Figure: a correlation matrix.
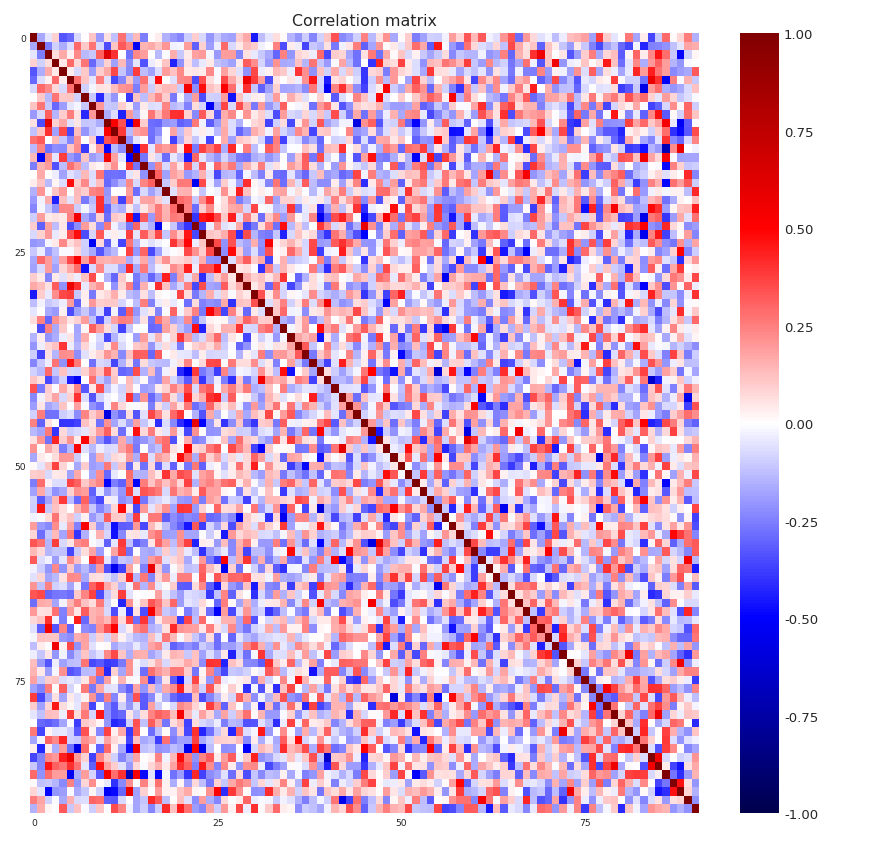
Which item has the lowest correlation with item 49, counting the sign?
77
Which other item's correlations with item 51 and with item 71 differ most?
48
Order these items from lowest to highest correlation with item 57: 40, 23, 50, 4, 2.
23, 2, 4, 40, 50
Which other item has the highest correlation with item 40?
31
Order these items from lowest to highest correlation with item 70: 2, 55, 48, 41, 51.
41, 55, 2, 51, 48
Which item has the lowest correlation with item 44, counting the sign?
10
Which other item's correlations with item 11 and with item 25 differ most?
88
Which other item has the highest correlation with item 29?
5
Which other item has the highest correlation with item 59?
47
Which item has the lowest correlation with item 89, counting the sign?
42
